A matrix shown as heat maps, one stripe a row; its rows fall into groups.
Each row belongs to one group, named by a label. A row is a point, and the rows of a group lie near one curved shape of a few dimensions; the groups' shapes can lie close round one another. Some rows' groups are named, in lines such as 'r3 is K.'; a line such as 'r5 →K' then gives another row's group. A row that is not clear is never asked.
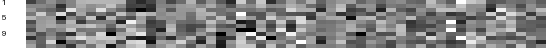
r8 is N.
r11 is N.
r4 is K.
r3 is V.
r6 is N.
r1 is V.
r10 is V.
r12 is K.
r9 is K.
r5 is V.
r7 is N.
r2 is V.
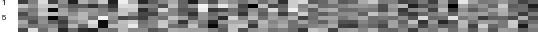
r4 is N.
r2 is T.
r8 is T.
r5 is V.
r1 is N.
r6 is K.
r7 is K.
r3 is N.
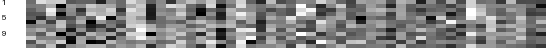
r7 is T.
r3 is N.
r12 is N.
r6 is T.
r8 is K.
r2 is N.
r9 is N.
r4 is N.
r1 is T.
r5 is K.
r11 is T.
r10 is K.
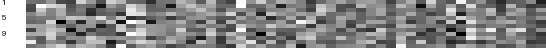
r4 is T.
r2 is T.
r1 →V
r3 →T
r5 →V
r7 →V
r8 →K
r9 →T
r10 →N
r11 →K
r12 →V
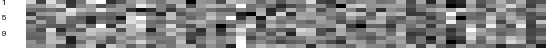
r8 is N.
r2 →K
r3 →V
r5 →T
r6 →T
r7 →K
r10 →K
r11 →K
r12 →V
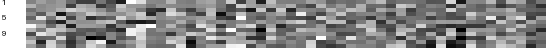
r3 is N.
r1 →T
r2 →V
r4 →N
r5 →K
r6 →V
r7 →K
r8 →T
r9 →T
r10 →T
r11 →K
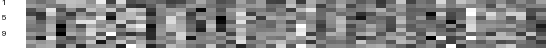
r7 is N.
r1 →V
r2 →V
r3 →N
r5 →K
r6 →N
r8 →N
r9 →V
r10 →K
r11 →V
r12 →N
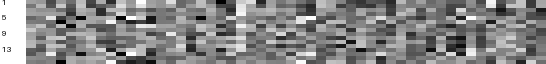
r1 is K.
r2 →K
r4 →V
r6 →V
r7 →K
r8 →V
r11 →V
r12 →K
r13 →K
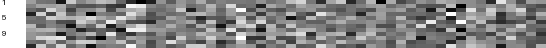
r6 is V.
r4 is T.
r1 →V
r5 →N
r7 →K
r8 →T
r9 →V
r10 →T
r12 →T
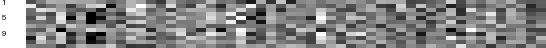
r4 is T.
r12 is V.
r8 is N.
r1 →N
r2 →K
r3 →T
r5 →T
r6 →T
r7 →V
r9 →T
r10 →T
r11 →T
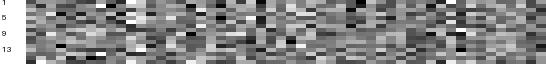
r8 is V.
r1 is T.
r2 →K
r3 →V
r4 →N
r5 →K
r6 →T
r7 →V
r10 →N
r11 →N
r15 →T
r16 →T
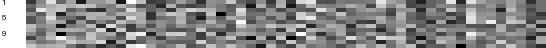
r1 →N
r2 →N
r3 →T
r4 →N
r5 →N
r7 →V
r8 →V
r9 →N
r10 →N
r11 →V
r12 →T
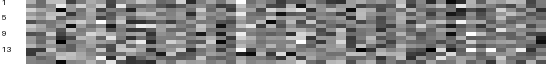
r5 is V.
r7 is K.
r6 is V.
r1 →K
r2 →V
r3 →V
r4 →K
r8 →V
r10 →V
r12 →V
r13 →K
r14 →N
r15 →V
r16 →V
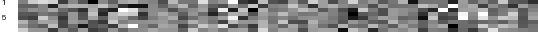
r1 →T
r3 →T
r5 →K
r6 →V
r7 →T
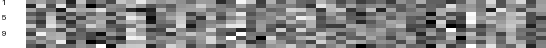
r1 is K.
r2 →T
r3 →V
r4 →K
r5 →N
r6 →K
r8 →N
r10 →T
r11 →T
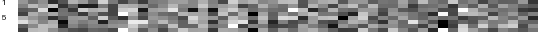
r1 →V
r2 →T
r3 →N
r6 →K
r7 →K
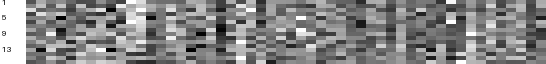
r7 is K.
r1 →T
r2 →K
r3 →K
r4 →T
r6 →T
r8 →N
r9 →N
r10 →N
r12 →N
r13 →K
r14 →V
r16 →V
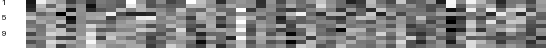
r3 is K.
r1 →T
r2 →T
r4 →V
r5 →K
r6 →K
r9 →N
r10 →V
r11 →N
